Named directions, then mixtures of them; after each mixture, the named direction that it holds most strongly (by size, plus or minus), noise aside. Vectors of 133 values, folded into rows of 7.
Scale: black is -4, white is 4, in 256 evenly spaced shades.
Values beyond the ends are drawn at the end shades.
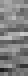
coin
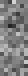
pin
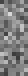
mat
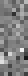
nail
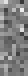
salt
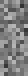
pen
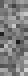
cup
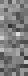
pin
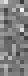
salt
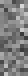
pen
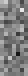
salt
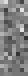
salt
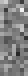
salt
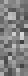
pen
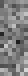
cup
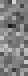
pin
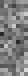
cup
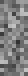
cup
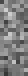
mat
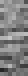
coin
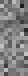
pen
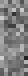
pin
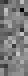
salt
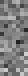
cup
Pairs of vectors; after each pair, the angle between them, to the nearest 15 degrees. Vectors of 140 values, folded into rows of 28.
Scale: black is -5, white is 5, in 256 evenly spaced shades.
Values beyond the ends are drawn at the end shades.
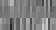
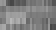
120 degrees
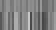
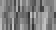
135 degrees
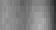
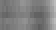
165 degrees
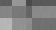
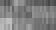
30 degrees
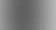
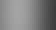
150 degrees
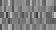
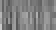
120 degrees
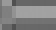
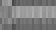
15 degrees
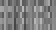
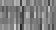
120 degrees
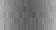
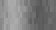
90 degrees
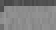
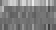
150 degrees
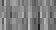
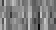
15 degrees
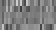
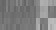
75 degrees
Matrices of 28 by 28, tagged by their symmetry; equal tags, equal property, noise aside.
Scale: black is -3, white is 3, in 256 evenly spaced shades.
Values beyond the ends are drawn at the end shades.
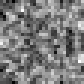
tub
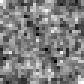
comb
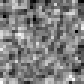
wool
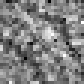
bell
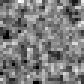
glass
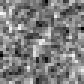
comb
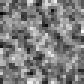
comb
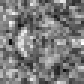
tub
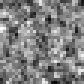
comb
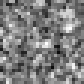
glass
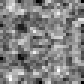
tub
